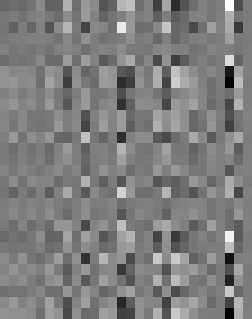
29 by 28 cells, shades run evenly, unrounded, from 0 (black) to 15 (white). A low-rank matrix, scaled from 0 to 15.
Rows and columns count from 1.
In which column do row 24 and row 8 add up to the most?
20
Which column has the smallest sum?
26
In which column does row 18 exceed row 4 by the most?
14
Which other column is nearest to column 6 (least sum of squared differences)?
2
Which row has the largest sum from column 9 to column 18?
3
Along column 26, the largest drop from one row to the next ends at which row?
7
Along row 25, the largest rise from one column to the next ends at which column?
27
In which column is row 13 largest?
10
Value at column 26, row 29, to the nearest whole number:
0
